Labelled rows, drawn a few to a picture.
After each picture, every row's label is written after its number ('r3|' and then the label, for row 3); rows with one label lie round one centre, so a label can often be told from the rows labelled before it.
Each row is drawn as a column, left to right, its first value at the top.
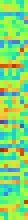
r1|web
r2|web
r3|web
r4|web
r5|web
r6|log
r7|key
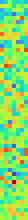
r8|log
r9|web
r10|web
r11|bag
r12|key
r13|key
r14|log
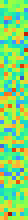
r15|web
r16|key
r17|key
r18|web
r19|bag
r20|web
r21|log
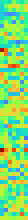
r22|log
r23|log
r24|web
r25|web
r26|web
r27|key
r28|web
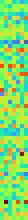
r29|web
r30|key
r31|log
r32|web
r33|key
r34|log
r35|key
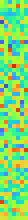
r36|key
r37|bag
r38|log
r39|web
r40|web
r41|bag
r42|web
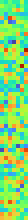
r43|key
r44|log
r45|key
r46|key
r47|bag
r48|web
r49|log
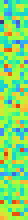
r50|key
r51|log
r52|log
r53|key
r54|key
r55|web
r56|key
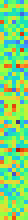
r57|bag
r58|web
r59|web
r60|key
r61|web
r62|log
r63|web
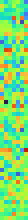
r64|web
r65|log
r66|log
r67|key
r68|bag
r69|key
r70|log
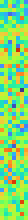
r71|bag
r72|log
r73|web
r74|bag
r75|log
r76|key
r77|log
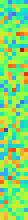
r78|bag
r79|key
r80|log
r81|web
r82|bag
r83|log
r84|log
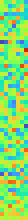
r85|key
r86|web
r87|bag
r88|bag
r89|key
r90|web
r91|log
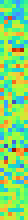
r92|web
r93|bag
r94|key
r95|log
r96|log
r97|log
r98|web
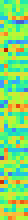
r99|bag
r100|log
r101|key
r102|key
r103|key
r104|key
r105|key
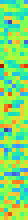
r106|web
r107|key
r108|key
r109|bag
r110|bag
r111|web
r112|web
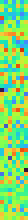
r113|key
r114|log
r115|bag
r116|log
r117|web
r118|log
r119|web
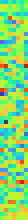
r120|web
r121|web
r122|key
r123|key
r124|bag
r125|bag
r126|web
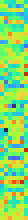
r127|web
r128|key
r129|bag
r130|bag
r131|bag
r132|bag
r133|log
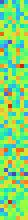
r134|log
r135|web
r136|key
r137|bag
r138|log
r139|web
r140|bag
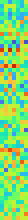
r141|log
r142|web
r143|log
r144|web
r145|log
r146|bag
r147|key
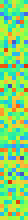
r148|web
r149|log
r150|bag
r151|web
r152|key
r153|bag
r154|web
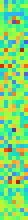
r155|web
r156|log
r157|web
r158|key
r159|bag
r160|log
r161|web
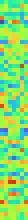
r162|key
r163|key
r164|bag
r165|bag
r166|bag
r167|web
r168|key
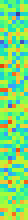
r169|web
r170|web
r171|bag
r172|key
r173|log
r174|key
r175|web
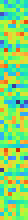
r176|web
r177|log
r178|bag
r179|bag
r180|log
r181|bag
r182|bag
